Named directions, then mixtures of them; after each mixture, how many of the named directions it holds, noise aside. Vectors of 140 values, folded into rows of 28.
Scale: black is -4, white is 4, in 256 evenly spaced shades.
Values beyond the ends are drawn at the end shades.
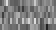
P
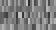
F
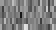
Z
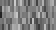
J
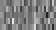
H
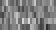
two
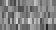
one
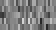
four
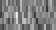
four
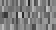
one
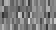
two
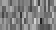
three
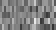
two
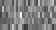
three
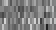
three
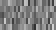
three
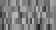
two
